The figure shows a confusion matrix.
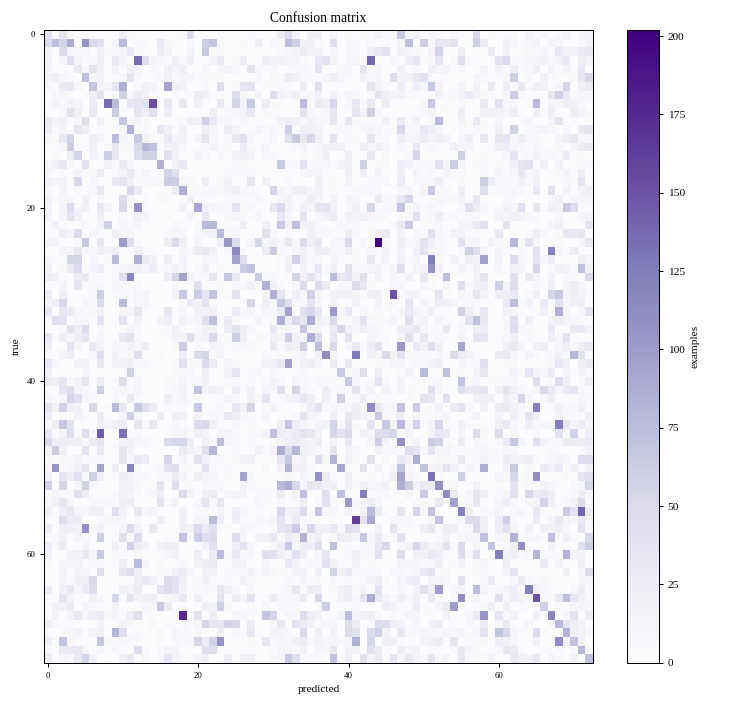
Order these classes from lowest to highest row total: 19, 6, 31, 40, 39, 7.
19, 39, 40, 7, 31, 6
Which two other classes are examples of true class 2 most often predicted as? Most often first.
21, 52
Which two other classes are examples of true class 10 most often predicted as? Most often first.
52, 21
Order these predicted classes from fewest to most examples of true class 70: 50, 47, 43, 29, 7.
47, 50, 29, 43, 7
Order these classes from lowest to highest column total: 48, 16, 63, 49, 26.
63, 26, 48, 16, 49
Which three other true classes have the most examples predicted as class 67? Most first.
25, 58, 30
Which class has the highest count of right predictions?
65
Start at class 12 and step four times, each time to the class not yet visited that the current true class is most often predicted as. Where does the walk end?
55
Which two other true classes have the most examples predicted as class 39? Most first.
50, 53
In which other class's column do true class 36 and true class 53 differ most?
42
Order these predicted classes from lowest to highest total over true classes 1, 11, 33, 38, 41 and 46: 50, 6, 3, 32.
6, 50, 3, 32
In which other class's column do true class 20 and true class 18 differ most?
12
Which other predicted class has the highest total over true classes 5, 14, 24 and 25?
44
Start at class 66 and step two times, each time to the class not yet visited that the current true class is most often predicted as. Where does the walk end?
40
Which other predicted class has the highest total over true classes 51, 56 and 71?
41
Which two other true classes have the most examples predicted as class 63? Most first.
59, 42
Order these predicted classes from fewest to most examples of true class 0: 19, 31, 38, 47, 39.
39, 38, 31, 19, 47
